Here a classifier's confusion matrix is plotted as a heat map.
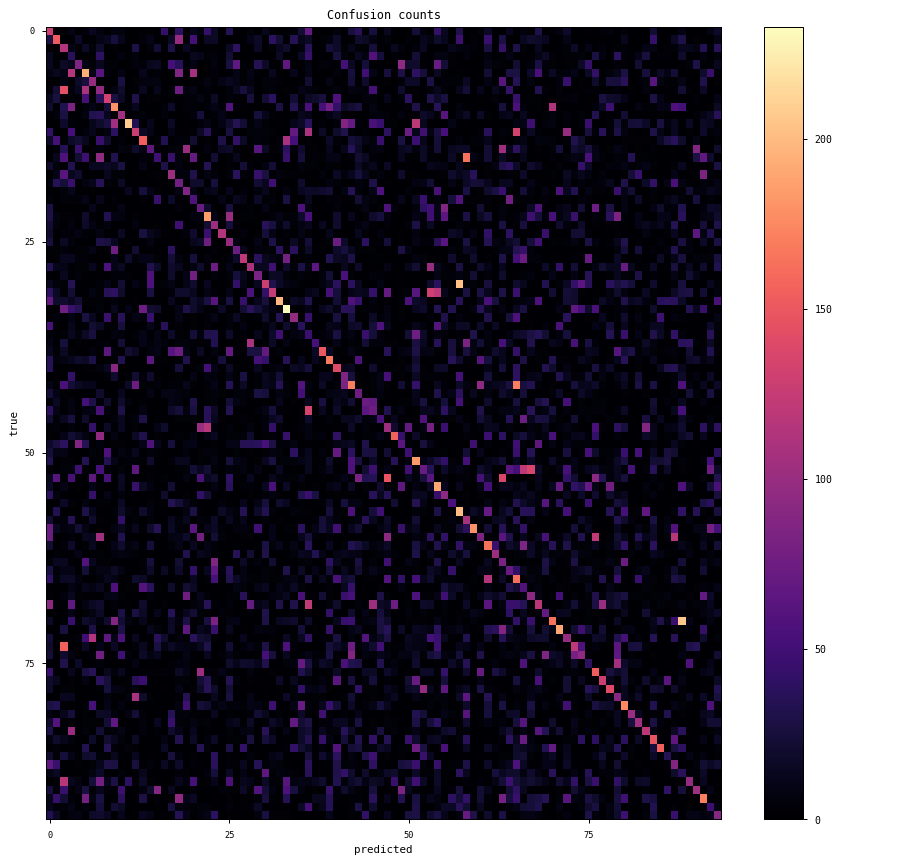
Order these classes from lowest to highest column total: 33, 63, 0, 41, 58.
41, 33, 58, 63, 0
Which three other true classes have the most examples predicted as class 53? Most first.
31, 28, 47
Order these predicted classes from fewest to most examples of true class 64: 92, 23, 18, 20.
92, 18, 20, 23
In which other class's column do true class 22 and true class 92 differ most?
25
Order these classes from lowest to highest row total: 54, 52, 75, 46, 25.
46, 75, 25, 54, 52
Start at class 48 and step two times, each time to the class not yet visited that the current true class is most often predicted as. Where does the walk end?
2
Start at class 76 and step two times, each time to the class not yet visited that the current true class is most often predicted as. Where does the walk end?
55
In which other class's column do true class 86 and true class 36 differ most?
51
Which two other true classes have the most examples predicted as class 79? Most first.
75, 22
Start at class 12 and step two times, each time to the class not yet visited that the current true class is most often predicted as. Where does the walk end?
61
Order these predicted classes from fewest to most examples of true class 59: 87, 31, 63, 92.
31, 63, 87, 92
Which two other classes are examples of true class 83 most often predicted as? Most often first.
3, 68
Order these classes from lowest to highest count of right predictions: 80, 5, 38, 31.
31, 38, 80, 5
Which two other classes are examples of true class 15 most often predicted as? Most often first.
58, 7
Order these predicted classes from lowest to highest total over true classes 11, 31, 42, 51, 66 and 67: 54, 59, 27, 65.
59, 27, 54, 65
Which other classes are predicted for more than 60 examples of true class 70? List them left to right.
9, 23, 88
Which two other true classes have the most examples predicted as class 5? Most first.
7, 91
